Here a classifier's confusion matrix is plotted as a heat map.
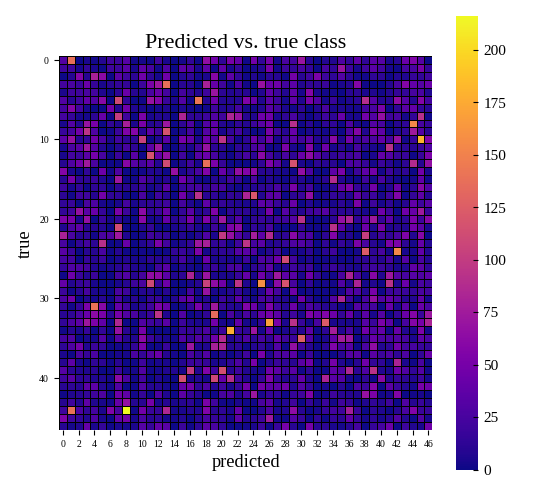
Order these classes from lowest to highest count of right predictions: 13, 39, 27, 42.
42, 27, 39, 13
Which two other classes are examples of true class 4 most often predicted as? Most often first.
19, 31
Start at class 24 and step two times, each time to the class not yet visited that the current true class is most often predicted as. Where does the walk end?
38
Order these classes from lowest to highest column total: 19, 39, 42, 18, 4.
4, 42, 39, 19, 18
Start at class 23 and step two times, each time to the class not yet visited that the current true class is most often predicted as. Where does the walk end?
17
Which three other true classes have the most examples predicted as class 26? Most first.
33, 22, 45
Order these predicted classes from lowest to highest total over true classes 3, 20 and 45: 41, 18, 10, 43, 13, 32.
32, 41, 43, 10, 18, 13
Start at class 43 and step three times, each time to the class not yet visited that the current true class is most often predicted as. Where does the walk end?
1
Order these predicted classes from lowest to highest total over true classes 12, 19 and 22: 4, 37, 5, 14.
14, 37, 5, 4
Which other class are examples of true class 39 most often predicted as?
20
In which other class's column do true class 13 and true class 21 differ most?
18
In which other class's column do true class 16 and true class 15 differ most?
34
